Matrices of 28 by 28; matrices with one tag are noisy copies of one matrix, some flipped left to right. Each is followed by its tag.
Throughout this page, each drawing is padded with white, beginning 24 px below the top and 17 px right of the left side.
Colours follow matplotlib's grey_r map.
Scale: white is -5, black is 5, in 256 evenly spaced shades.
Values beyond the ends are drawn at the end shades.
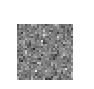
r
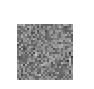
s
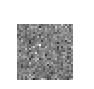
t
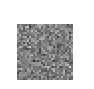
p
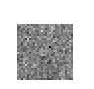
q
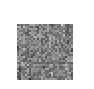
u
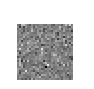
s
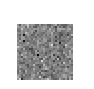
t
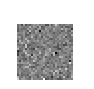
r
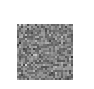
s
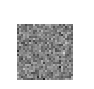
r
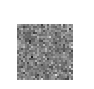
t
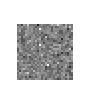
u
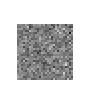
p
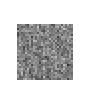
q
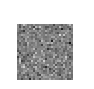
s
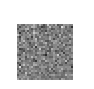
p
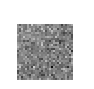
t
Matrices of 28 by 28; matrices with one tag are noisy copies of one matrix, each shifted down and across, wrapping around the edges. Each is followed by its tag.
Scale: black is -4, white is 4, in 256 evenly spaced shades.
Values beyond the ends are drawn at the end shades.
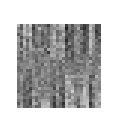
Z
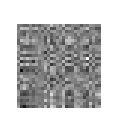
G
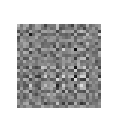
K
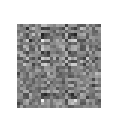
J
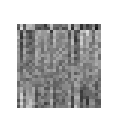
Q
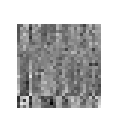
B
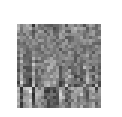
B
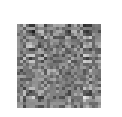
J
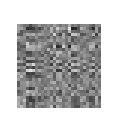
G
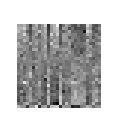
B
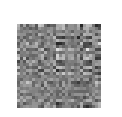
J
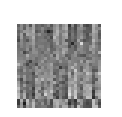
Z
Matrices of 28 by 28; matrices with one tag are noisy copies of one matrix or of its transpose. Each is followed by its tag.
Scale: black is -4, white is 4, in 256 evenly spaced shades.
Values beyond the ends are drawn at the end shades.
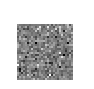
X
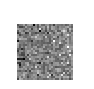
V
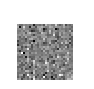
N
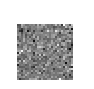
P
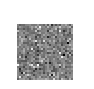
X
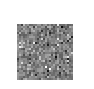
X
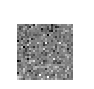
V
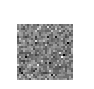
X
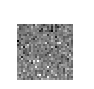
V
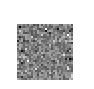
N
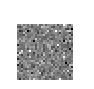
P
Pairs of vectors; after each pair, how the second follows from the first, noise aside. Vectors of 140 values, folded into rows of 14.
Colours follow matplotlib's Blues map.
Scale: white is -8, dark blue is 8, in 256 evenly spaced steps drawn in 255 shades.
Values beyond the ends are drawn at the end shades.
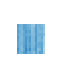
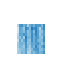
reversed, scaled up.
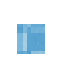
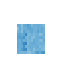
negated, partly zeroed.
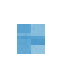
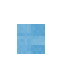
negated, shrunk.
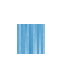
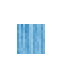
reversed, negated.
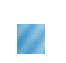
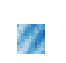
reversed, scaled up.
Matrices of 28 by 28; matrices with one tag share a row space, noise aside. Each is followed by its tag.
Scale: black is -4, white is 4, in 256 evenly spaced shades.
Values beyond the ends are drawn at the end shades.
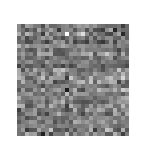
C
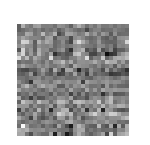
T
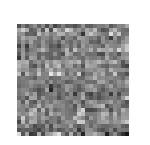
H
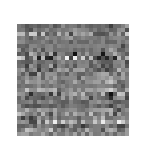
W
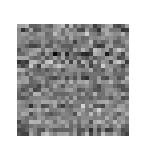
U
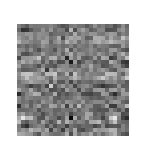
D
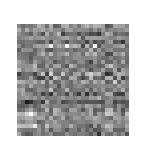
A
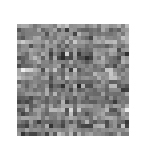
D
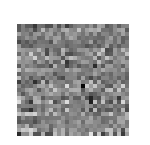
A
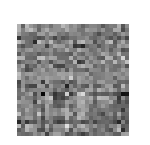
C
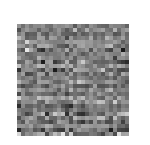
C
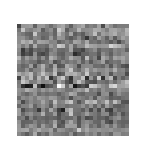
T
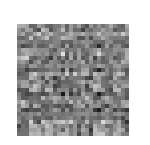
U
